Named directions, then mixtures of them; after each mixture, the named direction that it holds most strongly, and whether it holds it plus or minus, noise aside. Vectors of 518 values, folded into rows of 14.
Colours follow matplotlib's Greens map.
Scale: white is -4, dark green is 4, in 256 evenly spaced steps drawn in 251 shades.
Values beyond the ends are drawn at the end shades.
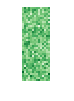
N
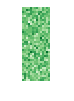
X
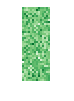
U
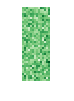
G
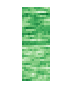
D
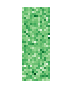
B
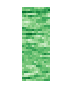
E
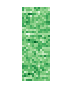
E, minus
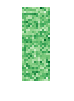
G, plus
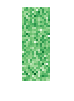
B, plus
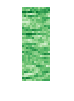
E, plus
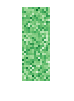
G, minus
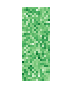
U, minus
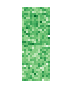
B, plus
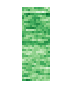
D, plus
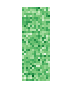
G, minus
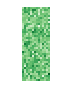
N, plus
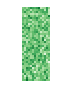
G, minus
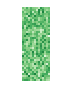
N, minus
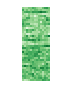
D, minus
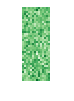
U, plus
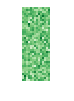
X, plus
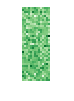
B, minus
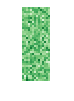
G, minus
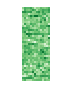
B, plus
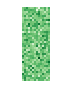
U, minus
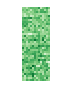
G, minus
